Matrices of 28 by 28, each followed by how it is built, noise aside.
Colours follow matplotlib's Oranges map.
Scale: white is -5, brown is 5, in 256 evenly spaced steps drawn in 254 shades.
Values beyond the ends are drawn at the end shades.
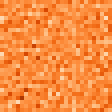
repeating rows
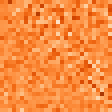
upper triangular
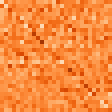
diagonal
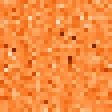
sparse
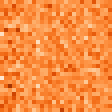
repeating rows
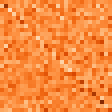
diagonal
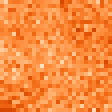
smooth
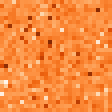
sparse
